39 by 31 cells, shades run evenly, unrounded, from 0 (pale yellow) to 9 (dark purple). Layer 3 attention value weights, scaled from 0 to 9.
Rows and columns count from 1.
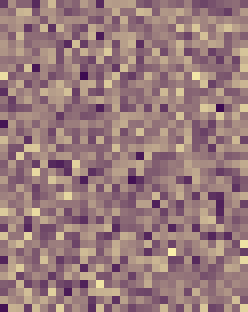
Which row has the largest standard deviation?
39
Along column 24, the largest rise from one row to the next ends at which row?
23
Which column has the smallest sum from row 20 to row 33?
26
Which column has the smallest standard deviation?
29
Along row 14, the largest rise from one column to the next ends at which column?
28
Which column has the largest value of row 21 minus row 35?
9
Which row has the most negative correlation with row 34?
32
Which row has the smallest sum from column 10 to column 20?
7
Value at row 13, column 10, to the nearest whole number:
6
